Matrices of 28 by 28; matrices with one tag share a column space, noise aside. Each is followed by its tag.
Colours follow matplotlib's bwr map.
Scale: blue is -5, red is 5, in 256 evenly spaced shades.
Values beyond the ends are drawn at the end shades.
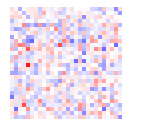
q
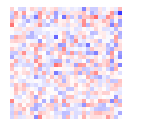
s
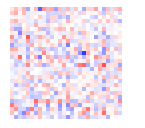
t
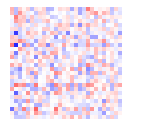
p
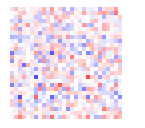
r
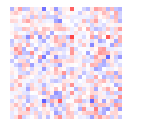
t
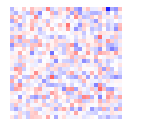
r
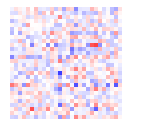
p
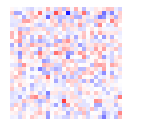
s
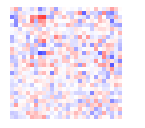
s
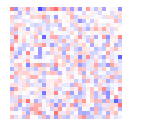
t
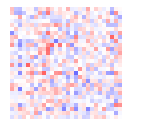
p
